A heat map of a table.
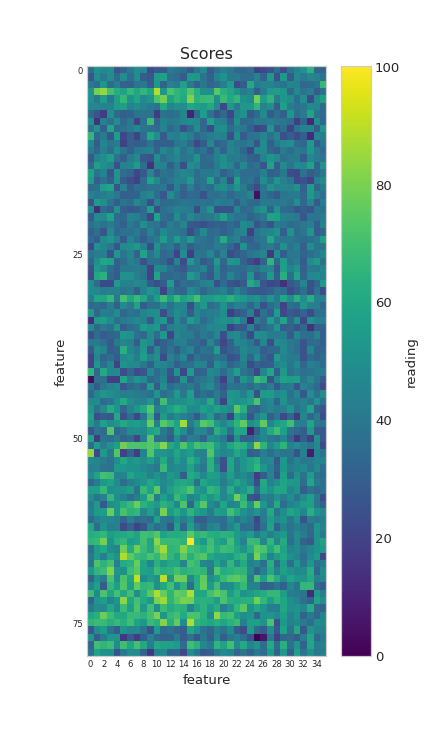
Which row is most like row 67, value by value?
78
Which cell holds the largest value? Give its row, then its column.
64, 15
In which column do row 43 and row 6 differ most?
15
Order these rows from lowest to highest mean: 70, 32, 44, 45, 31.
32, 44, 45, 70, 31
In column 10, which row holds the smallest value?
6
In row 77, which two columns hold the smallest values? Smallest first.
25, 26
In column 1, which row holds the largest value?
3
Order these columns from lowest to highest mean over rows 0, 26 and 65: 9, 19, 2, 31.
9, 31, 19, 2
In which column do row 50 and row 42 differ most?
0
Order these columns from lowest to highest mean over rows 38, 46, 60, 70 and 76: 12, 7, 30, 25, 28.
28, 25, 30, 12, 7
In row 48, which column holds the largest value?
14
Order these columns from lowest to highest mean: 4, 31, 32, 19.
32, 31, 4, 19
